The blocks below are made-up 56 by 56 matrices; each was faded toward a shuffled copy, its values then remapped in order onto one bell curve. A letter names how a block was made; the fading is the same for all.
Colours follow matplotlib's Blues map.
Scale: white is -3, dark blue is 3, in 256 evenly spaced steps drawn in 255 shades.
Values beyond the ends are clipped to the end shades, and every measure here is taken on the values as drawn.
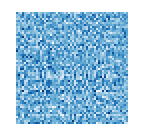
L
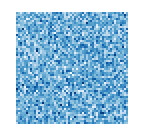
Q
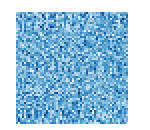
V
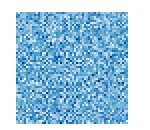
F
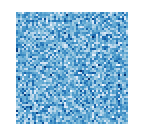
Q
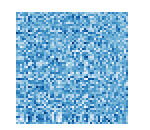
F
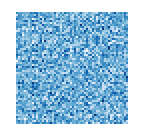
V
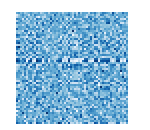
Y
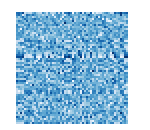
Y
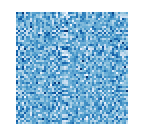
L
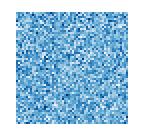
Q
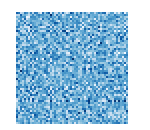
F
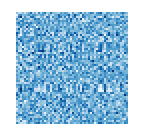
F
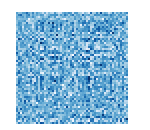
L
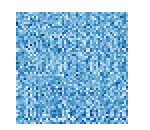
L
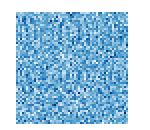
V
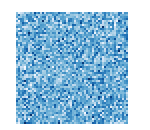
Q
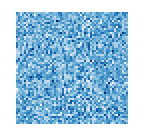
V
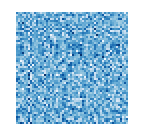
F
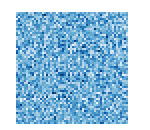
V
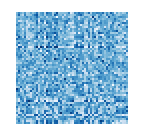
Y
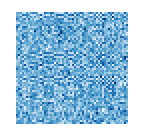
F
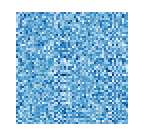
F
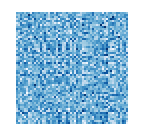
Y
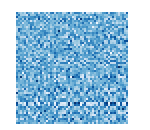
Y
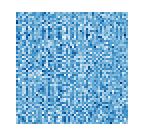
L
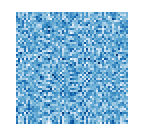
L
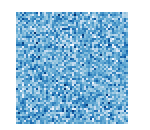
Q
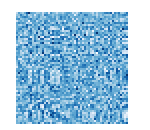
L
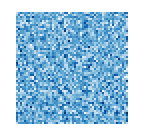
V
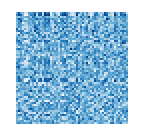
F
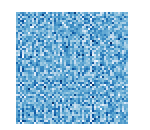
F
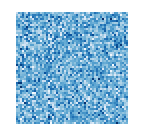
Q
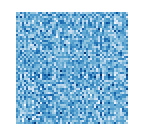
F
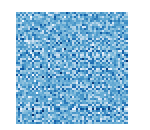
Y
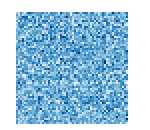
V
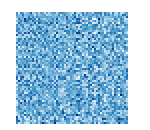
F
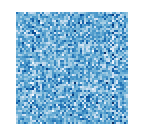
Q
